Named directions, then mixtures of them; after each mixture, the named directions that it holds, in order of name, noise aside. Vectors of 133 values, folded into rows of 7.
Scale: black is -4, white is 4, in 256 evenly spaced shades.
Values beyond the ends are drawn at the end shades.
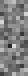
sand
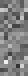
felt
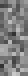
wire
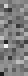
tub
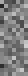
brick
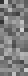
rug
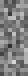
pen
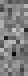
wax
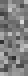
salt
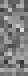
felt, pen, rug.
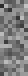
brick, felt, tub.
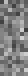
rug.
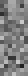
salt, sand, tub.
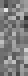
felt, pen.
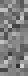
felt.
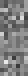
felt, pen, salt.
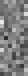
sand, wax.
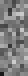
pen, tub.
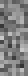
pen, salt.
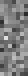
sand, wax.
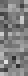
felt, salt.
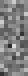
sand.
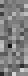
brick, pen, sand.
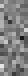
brick, wire.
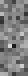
sand.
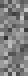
felt, rug, wax.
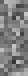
pen, sand.
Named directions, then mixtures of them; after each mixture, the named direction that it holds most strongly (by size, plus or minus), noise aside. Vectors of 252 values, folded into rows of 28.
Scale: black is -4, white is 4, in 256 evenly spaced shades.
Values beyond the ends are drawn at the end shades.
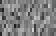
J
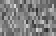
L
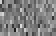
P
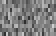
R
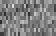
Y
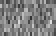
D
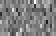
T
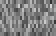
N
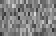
L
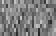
D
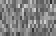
N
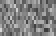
L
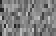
J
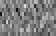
N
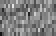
Y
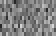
R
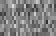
Y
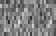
D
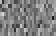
P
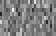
T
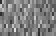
P
